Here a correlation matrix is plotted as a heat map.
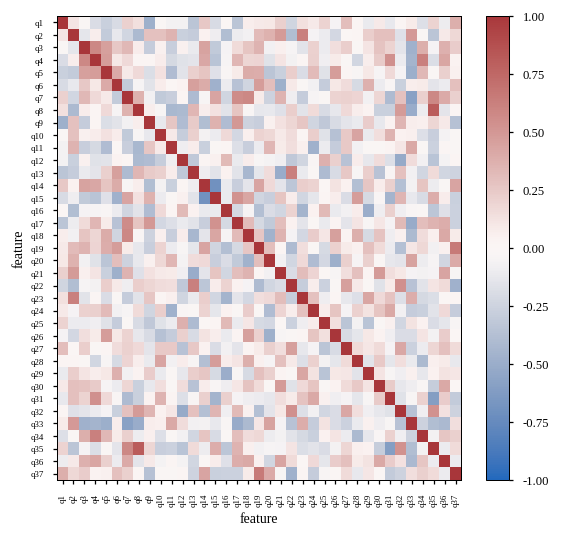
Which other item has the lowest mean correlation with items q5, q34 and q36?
q33
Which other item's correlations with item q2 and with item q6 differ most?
q21
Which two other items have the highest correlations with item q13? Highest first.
q22, q6
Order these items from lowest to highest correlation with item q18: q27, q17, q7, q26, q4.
q27, q4, q17, q26, q7
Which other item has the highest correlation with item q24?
q31
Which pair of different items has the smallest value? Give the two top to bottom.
q14, q15
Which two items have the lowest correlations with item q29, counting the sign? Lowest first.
q16, q25
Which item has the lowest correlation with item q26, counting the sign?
q20
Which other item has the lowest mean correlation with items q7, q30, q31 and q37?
q13
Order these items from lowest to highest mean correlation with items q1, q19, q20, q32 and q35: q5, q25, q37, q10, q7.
q25, q5, q10, q7, q37
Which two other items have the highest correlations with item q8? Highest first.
q35, q32
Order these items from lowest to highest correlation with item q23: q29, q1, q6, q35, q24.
q35, q6, q1, q24, q29
